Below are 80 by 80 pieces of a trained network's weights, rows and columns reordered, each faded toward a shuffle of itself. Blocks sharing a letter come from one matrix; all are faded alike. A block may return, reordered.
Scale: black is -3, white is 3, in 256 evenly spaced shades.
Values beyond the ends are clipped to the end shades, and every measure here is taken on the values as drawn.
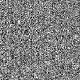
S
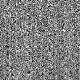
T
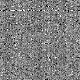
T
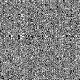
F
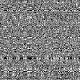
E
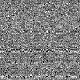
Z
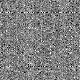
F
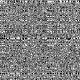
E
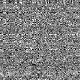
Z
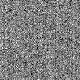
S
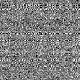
E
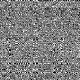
Z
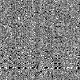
T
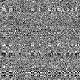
E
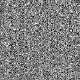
F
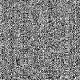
S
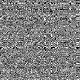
Z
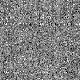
F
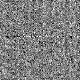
F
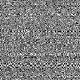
E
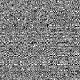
Z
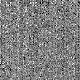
T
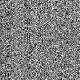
S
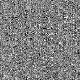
F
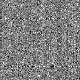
T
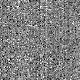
T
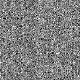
F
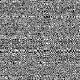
Z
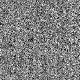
S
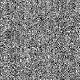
F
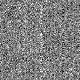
S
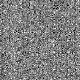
F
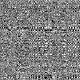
Z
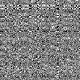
Z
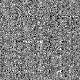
F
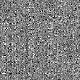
T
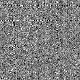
T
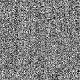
S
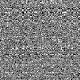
Z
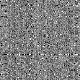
T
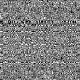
E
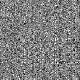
S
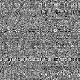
Z
